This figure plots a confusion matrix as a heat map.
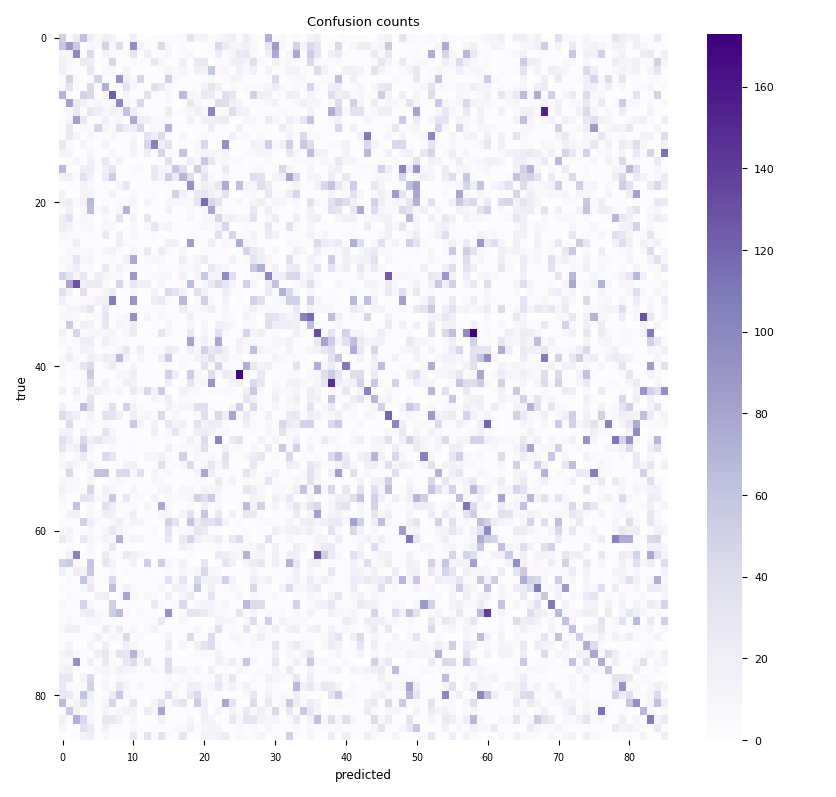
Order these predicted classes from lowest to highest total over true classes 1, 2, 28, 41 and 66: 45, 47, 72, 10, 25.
47, 45, 72, 10, 25
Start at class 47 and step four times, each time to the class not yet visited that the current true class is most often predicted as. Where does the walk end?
23
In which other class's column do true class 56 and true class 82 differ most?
76
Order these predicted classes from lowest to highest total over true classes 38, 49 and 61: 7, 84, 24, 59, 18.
7, 24, 18, 84, 59
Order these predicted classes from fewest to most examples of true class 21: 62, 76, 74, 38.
62, 76, 38, 74
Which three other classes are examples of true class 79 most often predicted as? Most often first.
49, 33, 4
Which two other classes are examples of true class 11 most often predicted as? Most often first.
75, 15
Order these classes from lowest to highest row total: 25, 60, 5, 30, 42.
5, 60, 25, 42, 30
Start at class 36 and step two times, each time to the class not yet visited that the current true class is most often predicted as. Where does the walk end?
20
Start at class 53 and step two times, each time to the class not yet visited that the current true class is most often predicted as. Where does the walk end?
10
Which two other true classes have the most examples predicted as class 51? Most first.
69, 56
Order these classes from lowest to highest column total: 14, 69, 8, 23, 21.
69, 14, 8, 23, 21
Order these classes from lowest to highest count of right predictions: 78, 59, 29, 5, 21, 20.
78, 5, 59, 21, 29, 20
